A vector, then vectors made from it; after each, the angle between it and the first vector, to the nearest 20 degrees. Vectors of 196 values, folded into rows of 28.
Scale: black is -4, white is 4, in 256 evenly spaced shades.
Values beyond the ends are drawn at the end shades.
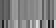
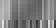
160 degrees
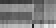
80 degrees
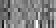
40 degrees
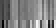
20 degrees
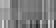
160 degrees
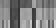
80 degrees
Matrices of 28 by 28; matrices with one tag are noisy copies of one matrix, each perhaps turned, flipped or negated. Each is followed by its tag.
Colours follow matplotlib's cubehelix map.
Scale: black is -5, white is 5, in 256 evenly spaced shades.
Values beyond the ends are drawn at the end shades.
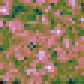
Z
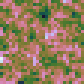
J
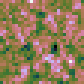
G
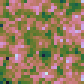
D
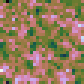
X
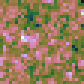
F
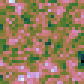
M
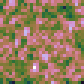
Z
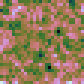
Z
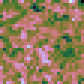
F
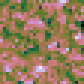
J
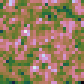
Z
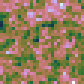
M
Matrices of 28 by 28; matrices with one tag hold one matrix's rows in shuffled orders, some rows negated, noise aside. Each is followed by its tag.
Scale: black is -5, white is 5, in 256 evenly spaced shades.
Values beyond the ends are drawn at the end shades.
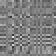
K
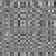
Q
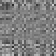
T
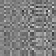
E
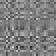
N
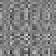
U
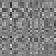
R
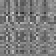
N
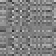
K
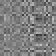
E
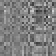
E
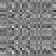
K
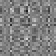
U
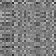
T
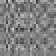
N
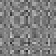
U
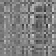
E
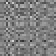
N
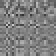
N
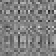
Q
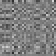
T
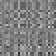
Q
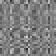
U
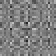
U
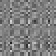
U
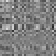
T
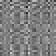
U
